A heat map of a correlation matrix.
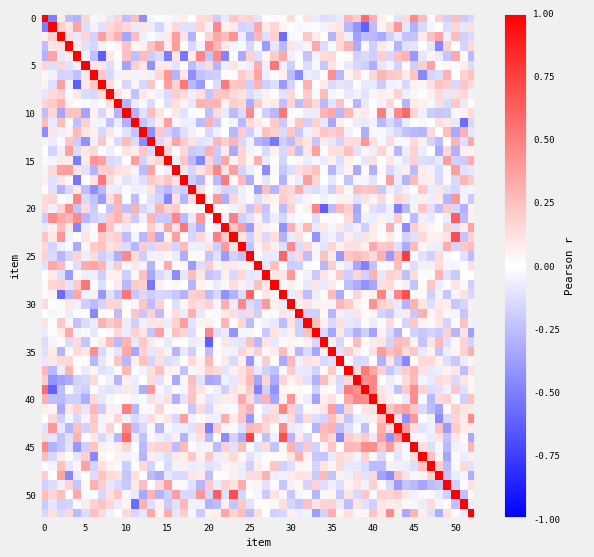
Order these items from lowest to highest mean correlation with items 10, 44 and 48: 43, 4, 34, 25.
4, 34, 43, 25
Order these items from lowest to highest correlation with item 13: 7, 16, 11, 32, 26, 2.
26, 11, 2, 32, 7, 16
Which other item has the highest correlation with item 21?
50
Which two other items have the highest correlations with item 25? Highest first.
44, 29
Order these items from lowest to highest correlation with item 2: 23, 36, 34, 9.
34, 36, 9, 23
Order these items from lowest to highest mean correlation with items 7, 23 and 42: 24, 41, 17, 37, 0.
37, 41, 0, 24, 17
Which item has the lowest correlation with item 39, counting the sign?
1
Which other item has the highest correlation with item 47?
5
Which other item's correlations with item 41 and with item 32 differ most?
29
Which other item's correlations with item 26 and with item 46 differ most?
6
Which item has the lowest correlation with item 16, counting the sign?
27
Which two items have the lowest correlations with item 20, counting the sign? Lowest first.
34, 43
